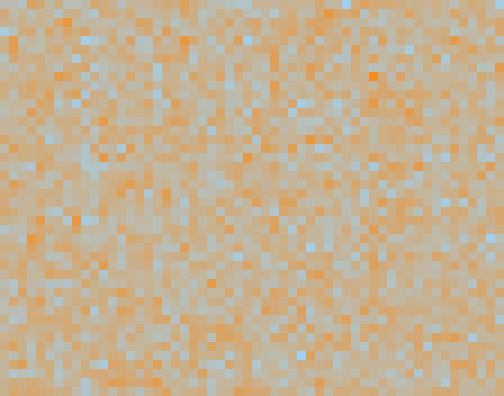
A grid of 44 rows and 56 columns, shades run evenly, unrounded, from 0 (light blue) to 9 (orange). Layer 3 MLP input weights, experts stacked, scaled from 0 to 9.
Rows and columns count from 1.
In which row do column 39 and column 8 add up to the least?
1
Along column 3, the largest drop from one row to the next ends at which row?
42
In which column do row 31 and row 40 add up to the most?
35
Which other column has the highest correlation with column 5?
47
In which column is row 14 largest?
12
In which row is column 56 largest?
8
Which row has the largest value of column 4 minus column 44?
27
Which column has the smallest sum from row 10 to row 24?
10
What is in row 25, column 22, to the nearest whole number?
5
